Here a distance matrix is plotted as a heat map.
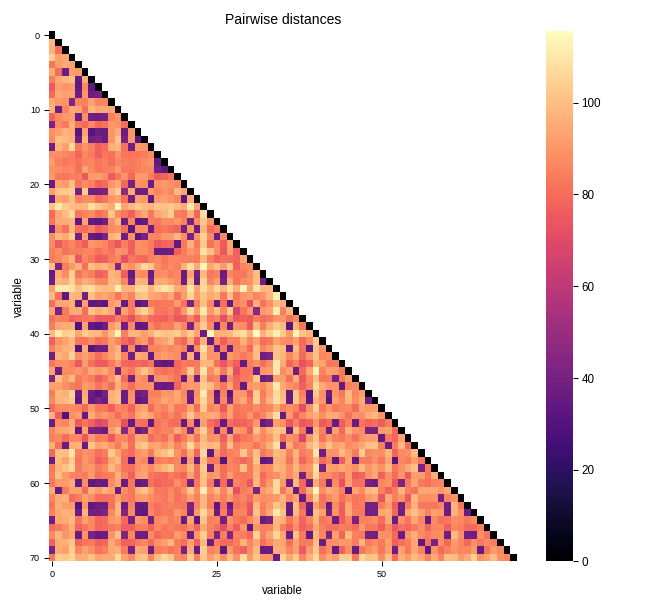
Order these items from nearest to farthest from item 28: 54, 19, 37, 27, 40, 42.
19, 37, 54, 42, 27, 40
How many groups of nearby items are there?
13
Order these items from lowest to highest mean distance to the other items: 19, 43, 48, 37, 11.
11, 48, 43, 19, 37
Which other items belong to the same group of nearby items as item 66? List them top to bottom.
30
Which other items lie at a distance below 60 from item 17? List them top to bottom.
16, 18, 29, 44, 47
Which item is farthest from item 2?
34
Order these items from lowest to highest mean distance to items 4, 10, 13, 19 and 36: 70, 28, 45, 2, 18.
28, 45, 18, 2, 70
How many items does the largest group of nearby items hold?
20
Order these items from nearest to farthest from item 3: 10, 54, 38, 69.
38, 54, 10, 69
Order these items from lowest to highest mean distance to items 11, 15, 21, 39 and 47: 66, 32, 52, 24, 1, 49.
49, 52, 32, 66, 24, 1
